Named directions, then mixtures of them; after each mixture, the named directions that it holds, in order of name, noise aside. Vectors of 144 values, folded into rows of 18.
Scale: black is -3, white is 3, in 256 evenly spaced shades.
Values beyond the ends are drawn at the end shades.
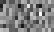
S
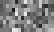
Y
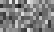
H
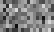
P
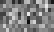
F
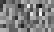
S.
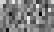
F, S.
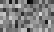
H.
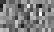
S.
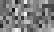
Y.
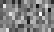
F, S.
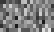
P, S, Y.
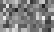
P.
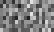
H, P, S.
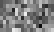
Y.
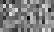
F, P, S.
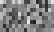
F.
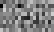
H, S, Y.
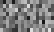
P, S.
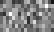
F.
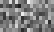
H.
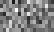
F, H.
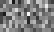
F, H.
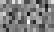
F.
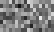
H.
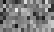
F, P, Y.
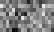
H, P, Y.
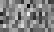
F, S.
